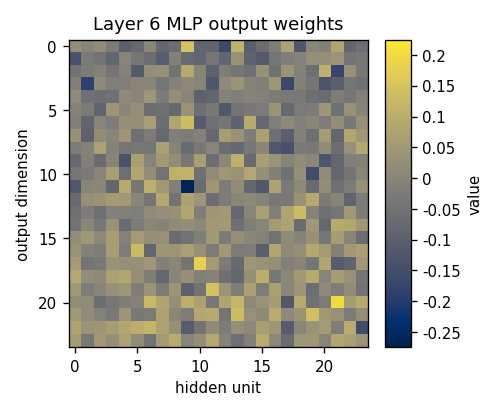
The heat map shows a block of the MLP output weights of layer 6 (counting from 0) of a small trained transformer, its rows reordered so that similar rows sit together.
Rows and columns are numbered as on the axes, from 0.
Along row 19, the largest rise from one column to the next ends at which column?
11
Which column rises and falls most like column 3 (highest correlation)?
5
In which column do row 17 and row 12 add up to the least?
22
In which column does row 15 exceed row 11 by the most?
9
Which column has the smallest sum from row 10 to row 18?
13
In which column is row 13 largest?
18
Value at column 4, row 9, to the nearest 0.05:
-0.15
